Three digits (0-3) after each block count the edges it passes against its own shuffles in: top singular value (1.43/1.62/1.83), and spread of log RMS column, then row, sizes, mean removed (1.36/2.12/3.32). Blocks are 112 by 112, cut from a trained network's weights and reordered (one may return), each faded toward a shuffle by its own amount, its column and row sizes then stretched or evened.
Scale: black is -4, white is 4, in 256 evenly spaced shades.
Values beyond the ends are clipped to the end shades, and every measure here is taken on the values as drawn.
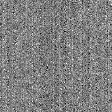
2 2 0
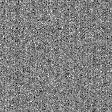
1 0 1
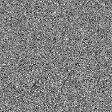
1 0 2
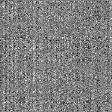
3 1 2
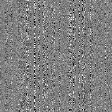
2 3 0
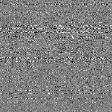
2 1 3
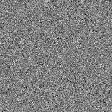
1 0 1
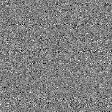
1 1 2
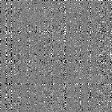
2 3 2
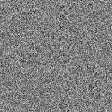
2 1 0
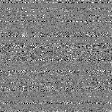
2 1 3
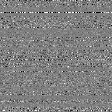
3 0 3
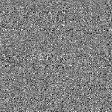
1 1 2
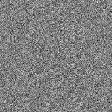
3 1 0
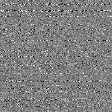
1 1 3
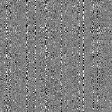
3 3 1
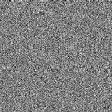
3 0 1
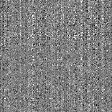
3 2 2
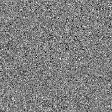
2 1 1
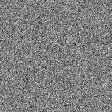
1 0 0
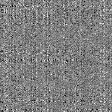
3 2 2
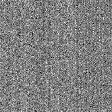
1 1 0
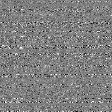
0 0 3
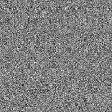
2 1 1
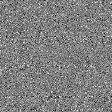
0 1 2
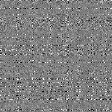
1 2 3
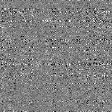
0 2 3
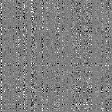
3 3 2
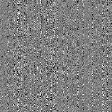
2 3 1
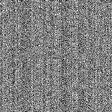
3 0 1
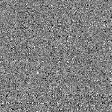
0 1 2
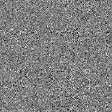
0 2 1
